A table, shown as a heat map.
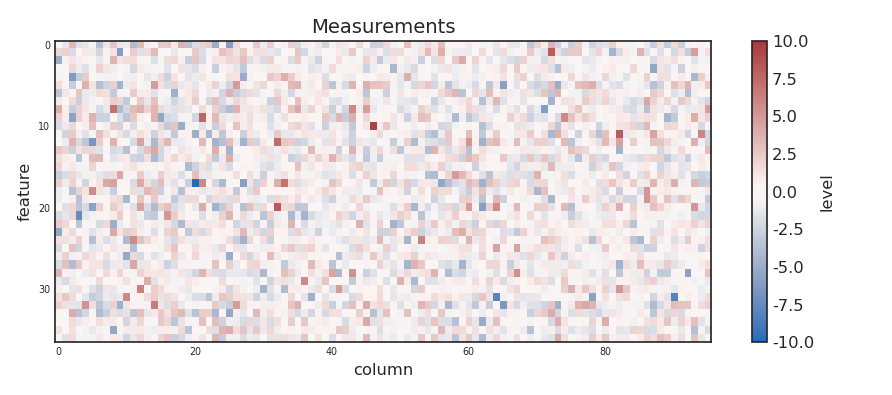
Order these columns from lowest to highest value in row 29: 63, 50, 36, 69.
69, 63, 50, 36
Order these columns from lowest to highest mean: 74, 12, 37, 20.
20, 37, 74, 12
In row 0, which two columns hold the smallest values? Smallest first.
25, 23
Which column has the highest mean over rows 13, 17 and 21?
33
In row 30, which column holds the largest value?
12
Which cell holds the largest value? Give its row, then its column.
10, 46
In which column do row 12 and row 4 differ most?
2
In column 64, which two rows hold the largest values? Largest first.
20, 25
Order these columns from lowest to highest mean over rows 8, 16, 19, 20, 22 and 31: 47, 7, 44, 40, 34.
40, 7, 47, 44, 34
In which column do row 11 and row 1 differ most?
72
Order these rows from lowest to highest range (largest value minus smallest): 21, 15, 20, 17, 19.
15, 19, 21, 20, 17
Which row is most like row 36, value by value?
34
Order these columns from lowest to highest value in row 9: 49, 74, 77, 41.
49, 77, 41, 74
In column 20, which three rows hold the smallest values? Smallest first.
17, 11, 33
